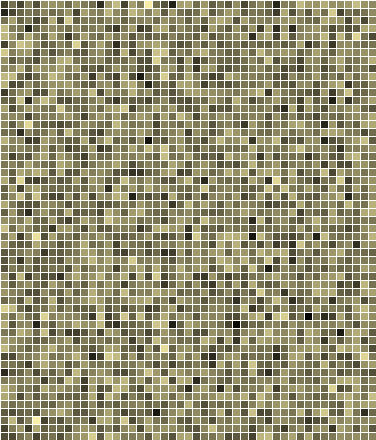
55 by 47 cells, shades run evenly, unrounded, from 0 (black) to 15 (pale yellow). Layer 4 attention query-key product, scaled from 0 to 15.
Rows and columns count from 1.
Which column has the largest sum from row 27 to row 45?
46
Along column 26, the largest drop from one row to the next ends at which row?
25
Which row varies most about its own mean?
40
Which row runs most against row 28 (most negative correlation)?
20
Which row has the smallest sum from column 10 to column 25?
13
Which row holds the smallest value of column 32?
30
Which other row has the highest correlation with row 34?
47
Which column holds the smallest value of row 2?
1
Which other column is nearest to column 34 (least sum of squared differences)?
39
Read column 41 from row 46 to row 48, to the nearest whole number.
11 7 9
